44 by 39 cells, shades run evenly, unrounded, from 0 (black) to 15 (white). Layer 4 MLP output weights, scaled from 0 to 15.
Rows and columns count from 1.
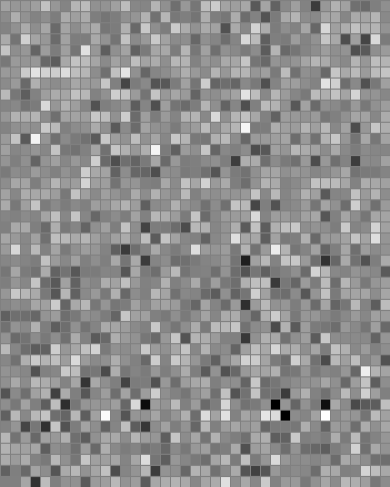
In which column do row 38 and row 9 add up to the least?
29
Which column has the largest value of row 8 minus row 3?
11
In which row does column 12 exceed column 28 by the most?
37
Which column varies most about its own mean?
25
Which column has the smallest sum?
15
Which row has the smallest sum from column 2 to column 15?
39
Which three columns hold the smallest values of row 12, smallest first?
36, 12, 14
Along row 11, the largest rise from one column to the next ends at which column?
22
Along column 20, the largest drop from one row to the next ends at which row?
24
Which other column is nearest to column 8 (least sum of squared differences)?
31
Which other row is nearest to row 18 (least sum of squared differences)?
20
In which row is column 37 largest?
34
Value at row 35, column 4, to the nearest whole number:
11
